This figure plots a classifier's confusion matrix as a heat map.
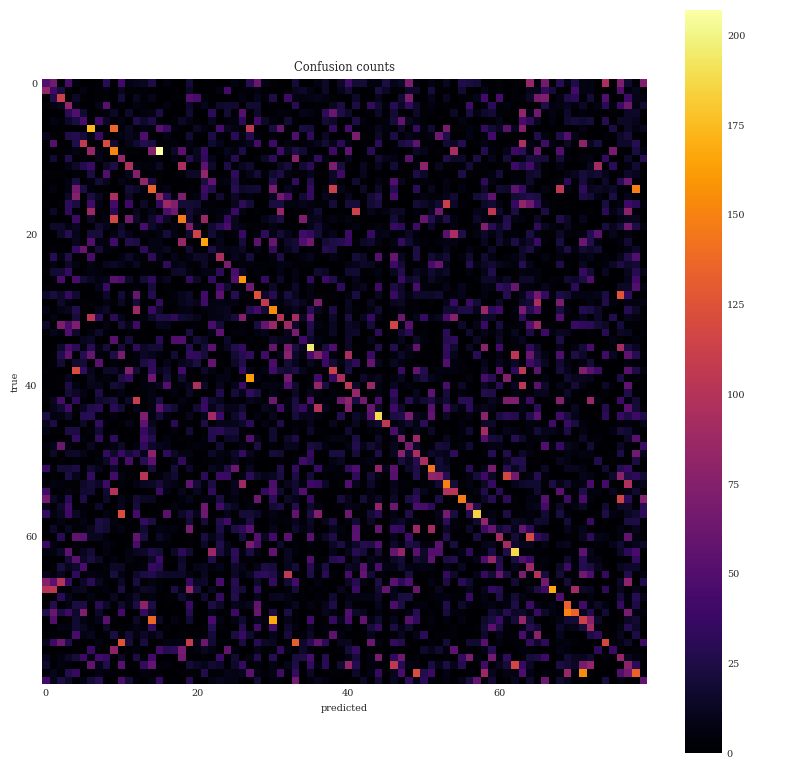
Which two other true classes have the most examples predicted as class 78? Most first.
14, 49
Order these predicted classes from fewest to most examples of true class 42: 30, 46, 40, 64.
46, 64, 30, 40
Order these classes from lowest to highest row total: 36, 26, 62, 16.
26, 16, 62, 36
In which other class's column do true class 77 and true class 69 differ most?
62
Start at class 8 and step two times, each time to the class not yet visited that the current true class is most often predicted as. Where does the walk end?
47
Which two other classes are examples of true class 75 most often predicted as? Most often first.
9, 18
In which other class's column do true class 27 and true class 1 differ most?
0
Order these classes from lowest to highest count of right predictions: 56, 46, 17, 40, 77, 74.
46, 17, 77, 56, 40, 74
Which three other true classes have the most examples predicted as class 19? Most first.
74, 67, 59
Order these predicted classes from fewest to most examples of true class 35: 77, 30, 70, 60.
70, 77, 60, 30
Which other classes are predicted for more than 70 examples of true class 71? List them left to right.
14, 30, 63, 72
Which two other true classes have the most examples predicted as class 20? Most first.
40, 2
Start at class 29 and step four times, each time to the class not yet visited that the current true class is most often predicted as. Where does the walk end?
58
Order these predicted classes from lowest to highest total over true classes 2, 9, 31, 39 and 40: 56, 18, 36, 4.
56, 4, 18, 36
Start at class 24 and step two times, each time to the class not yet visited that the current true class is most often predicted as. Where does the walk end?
61
